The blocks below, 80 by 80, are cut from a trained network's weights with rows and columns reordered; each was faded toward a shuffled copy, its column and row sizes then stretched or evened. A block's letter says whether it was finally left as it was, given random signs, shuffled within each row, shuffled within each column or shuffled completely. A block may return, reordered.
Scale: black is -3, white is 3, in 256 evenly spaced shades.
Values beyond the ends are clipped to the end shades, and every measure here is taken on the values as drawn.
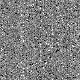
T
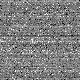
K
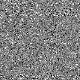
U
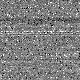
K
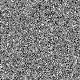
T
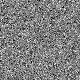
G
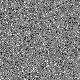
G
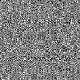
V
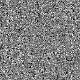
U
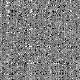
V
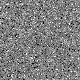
G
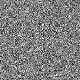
V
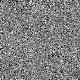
U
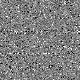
K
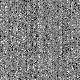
T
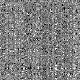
V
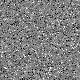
G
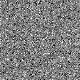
U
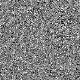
U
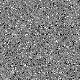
K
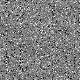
T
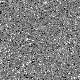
G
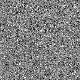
U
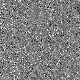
T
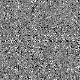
U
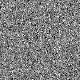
T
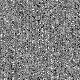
T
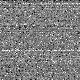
K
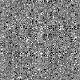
V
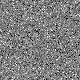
G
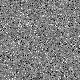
G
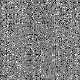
V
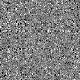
V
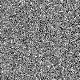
T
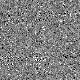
U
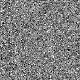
T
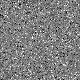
G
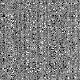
V
